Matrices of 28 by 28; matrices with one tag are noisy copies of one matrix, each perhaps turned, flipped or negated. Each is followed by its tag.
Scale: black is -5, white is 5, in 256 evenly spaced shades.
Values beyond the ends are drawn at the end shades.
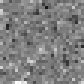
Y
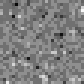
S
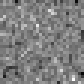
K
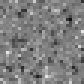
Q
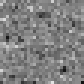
Q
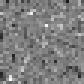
K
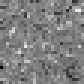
K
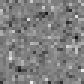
Q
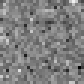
S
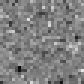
Q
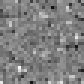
Q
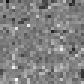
S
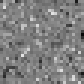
K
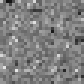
S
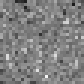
Y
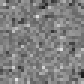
S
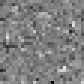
Q
